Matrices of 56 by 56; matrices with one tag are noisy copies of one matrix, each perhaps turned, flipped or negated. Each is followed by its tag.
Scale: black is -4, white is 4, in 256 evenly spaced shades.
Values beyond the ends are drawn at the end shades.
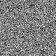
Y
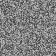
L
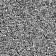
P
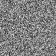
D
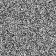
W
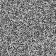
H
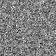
L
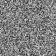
W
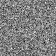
P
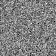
H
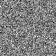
D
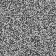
P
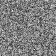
H
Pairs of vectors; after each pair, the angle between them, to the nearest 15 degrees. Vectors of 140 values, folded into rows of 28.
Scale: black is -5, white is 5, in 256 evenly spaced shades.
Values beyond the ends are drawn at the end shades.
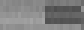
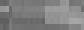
150 degrees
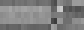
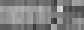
15 degrees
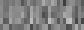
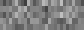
60 degrees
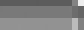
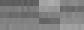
75 degrees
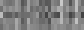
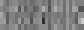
75 degrees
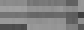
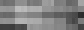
30 degrees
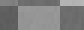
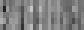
90 degrees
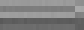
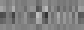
90 degrees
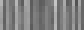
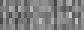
135 degrees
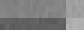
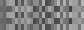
75 degrees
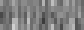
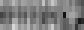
45 degrees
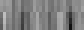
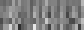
75 degrees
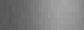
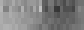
150 degrees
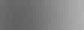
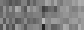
60 degrees
